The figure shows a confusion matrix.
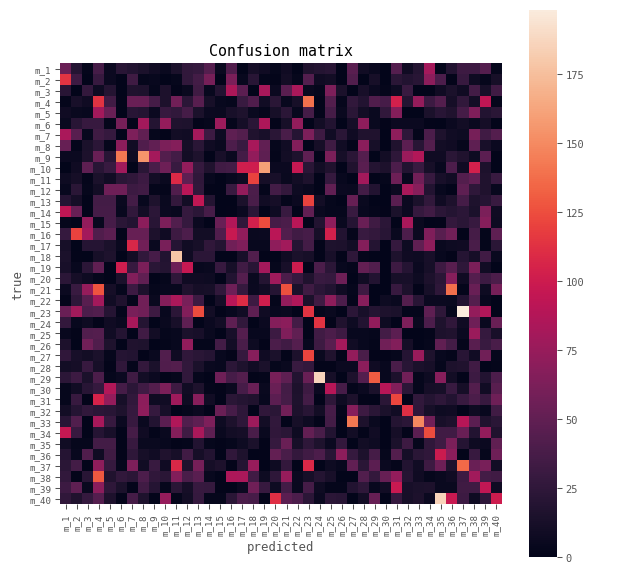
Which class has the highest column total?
m_4
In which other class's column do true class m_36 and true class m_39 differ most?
m_35
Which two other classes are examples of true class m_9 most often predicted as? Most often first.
m_8, m_6
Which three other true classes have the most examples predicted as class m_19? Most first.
m_10, m_15, m_22
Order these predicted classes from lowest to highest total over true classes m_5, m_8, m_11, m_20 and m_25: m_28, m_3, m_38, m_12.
m_3, m_12, m_28, m_38
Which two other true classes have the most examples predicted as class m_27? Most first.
m_33, m_32
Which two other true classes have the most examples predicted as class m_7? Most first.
m_17, m_24
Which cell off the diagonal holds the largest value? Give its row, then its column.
m_23, m_37
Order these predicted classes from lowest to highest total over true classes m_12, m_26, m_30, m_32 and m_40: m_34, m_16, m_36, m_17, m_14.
m_14, m_34, m_16, m_36, m_17
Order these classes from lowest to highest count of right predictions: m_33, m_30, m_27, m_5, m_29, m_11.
m_5, m_27, m_30, m_11, m_29, m_33
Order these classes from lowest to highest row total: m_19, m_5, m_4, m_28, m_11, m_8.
m_28, m_5, m_11, m_8, m_19, m_4
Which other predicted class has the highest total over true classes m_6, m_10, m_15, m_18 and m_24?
m_19
